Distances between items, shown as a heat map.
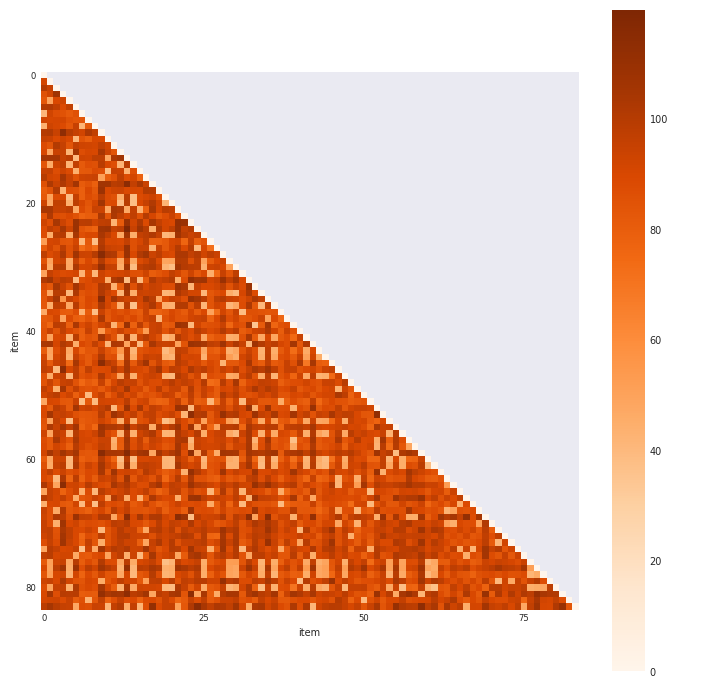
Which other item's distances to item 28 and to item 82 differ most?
50
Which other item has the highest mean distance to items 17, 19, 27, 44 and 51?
13
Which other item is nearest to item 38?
18
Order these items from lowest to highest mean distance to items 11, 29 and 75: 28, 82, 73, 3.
82, 73, 3, 28
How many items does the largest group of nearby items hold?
23
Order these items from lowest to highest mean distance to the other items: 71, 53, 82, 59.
82, 71, 53, 59
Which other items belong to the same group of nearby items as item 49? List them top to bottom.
2, 46, 63, 64, 68, 70
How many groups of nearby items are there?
12
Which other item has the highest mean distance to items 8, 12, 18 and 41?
9
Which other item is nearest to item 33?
39
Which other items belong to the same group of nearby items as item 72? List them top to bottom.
48
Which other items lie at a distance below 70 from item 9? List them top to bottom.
16, 40, 71, 73, 79
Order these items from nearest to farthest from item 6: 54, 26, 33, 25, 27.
26, 27, 54, 25, 33
